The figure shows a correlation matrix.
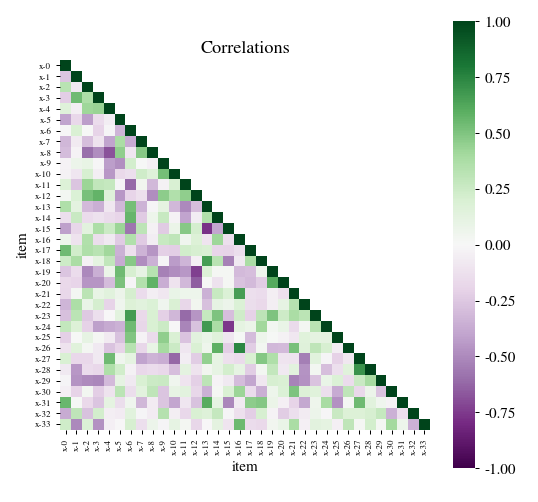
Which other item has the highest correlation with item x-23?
x-6
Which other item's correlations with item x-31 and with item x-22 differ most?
x-27
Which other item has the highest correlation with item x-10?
x-9
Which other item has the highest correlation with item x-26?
x-16
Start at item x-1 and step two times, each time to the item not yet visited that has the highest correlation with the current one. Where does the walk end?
x-12
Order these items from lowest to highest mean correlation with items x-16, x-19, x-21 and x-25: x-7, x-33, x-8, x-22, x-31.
x-31, x-7, x-8, x-22, x-33
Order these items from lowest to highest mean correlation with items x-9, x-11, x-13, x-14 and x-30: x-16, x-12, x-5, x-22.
x-5, x-22, x-12, x-16
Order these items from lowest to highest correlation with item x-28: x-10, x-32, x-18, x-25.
x-10, x-25, x-18, x-32
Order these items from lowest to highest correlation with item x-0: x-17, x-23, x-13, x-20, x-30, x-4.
x-23, x-20, x-30, x-4, x-13, x-17
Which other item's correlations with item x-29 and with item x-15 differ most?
x-13
